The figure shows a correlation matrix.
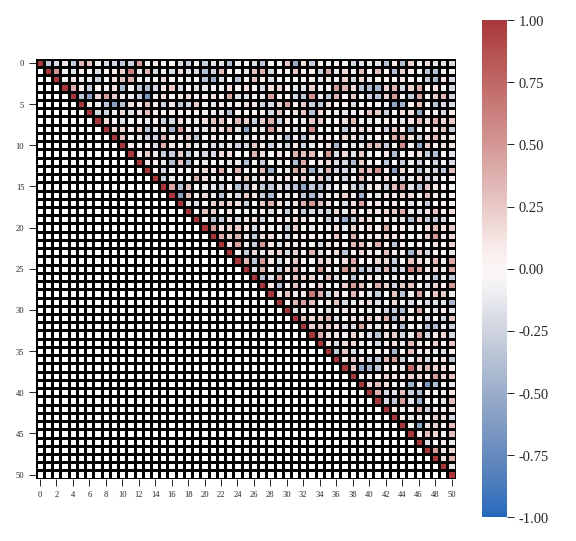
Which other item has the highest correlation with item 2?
1
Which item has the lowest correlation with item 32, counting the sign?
15
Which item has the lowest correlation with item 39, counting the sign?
47
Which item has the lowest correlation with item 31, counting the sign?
0
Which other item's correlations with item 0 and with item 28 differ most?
33
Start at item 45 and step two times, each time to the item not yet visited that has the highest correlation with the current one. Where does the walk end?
25
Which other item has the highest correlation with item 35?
11
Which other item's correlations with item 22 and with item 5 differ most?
27
